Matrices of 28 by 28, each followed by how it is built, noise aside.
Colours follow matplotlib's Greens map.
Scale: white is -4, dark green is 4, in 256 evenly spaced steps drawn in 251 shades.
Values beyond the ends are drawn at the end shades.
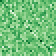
diagonal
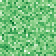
repeating rows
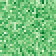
uneven columns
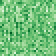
blocks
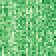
blocks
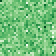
uneven columns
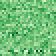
uneven rows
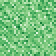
Toeplitz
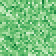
Toeplitz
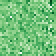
uneven columns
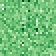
uneven columns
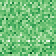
repeating columns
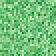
repeating rows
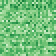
blocks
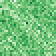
Toeplitz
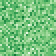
repeating rows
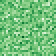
repeating rows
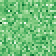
uneven rows
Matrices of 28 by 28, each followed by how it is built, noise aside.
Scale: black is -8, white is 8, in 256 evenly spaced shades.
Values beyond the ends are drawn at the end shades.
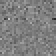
uneven rows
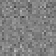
low rank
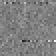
uneven rows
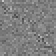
banded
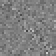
banded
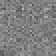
low rank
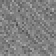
Toeplitz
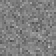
noise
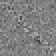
banded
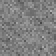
Toeplitz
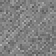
Hankel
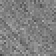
Toeplitz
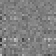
low rank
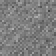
Hankel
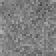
smooth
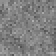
smooth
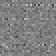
uneven rows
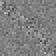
banded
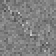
banded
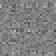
low rank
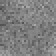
smooth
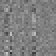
low rank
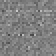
uneven rows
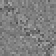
banded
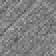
Hankel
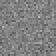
noise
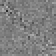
banded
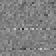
uneven rows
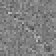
banded
